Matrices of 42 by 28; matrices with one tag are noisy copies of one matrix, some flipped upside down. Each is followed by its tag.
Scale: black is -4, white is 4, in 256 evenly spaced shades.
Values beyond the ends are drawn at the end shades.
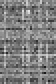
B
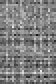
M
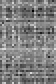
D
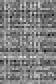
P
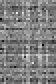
B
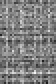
M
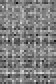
M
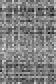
D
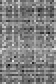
D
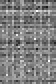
M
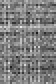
P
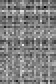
M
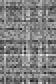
B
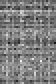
M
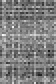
D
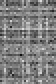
B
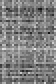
D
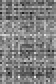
D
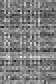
P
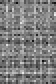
M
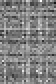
B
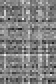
B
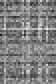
B
